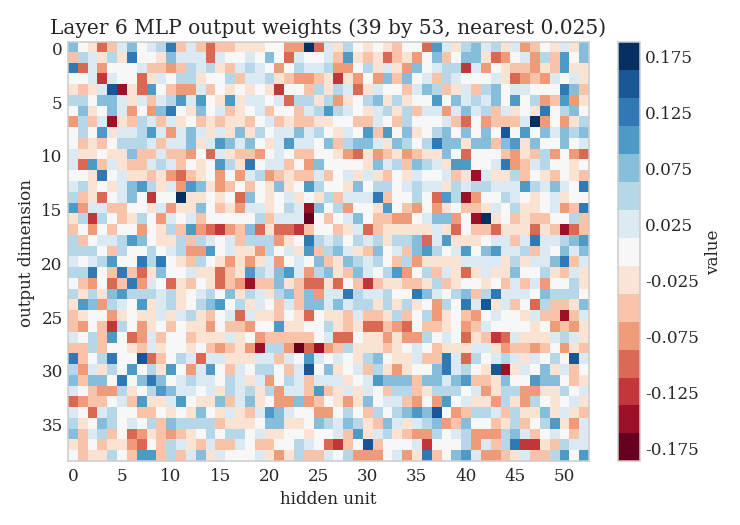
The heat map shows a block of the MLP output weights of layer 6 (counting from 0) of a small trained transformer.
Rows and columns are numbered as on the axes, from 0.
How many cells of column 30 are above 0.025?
8
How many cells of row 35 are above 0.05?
10
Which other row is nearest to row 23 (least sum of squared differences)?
19
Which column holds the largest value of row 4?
4
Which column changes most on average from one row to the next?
40
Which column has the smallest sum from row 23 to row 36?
1
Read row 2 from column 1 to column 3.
-0.1 0.025 -0.075
